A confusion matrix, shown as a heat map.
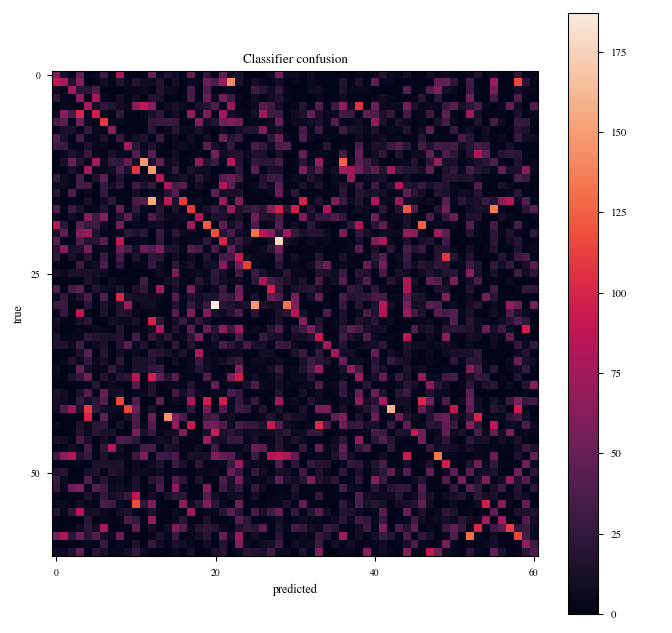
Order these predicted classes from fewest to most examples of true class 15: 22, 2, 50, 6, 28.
50, 22, 6, 2, 28
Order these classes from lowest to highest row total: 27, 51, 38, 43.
27, 51, 38, 43
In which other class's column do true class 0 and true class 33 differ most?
44
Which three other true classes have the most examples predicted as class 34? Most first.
17, 42, 24
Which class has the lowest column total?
51
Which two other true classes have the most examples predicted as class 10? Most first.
54, 12
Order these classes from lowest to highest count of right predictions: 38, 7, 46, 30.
46, 7, 38, 30
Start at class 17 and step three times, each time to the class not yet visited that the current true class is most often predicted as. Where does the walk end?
5
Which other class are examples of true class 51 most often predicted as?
57
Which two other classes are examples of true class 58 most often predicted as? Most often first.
52, 1
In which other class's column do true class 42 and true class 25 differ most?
9
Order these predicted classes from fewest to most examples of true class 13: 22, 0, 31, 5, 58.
31, 5, 0, 58, 22
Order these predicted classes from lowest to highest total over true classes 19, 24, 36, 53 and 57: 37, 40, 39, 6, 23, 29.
29, 37, 40, 39, 23, 6
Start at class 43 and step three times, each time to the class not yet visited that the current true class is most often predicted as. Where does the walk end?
28
